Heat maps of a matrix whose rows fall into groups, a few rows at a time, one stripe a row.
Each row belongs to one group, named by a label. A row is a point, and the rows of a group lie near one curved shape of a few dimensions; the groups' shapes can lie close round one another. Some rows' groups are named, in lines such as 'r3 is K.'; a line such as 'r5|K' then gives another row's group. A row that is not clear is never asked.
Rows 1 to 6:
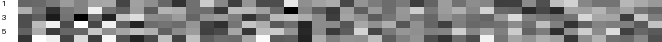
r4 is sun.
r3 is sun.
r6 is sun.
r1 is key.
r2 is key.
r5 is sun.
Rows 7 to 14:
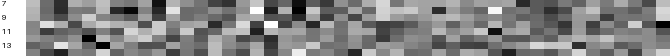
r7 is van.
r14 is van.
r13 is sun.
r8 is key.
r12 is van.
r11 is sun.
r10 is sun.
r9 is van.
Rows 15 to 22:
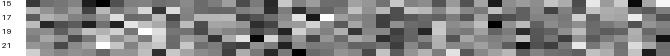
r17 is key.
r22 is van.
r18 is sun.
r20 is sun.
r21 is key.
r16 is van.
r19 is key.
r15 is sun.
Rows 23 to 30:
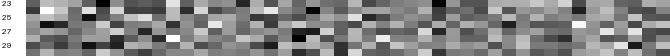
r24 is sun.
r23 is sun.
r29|sun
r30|key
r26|van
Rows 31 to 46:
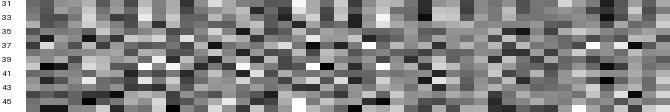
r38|key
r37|sun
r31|key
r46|van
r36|sun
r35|key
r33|key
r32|key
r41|key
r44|sun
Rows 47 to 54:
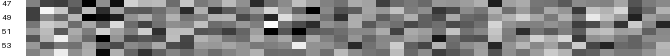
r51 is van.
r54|sun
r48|sun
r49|sun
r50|sun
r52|sun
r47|sun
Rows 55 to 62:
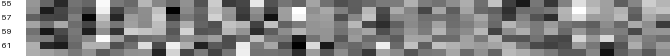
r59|sun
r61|key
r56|van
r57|van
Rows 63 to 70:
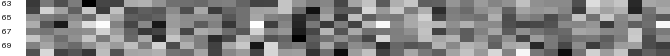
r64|sun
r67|key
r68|van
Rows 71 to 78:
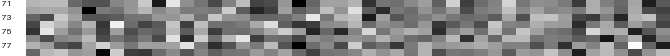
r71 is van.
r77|key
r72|van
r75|sun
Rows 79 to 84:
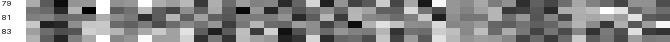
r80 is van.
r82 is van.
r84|key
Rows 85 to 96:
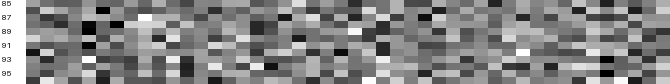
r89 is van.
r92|sun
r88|sun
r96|sun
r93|key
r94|key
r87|key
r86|sun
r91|van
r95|key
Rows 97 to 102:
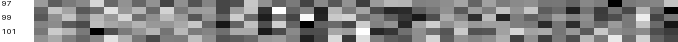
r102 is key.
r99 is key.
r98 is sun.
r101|van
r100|key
